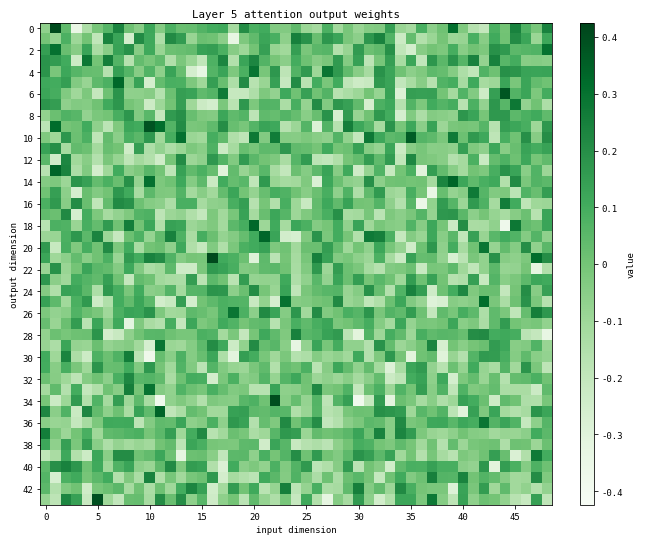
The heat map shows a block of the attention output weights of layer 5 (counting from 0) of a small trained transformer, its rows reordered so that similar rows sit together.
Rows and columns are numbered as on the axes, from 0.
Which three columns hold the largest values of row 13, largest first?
1, 2, 44
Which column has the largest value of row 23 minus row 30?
35
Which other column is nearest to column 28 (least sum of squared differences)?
9
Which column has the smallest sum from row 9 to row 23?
34
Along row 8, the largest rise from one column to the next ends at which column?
29
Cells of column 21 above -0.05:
34
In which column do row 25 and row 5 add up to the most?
7
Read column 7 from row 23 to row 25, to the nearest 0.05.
0 0.1 0.1
